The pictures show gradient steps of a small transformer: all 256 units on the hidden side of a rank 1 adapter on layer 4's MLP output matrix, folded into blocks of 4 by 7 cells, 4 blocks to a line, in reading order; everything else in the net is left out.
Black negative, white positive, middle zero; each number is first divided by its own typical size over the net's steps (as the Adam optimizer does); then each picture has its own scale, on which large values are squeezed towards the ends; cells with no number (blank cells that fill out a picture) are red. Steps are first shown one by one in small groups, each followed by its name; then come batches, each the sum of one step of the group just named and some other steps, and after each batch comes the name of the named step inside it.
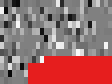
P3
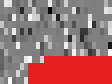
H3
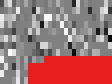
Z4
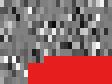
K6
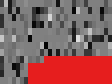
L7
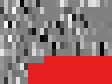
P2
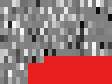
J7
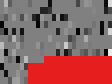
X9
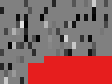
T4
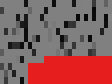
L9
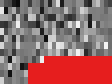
P3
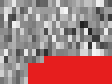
J7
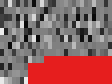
T4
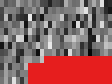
T4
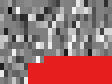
L9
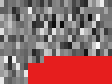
K6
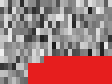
P2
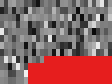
K6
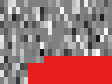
T4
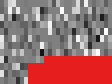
L9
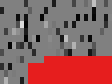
T4
